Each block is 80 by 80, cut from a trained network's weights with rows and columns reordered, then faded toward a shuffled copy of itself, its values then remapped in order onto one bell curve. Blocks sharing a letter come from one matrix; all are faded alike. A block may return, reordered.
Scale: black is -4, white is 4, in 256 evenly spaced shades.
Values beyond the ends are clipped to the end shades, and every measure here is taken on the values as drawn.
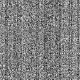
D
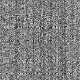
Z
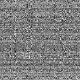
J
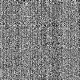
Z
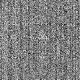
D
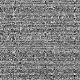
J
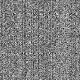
Z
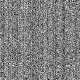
Z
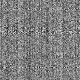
Z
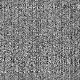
Z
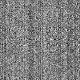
D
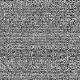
J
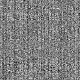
D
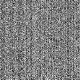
D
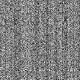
Z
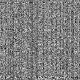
D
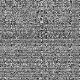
J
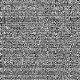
J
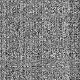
Z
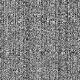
D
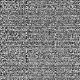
J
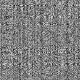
Z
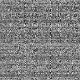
J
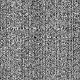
D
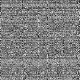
J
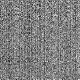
D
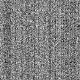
D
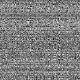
J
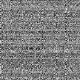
J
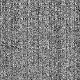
D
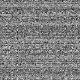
J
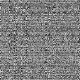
J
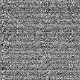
J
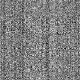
Z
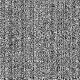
D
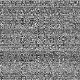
J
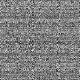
J
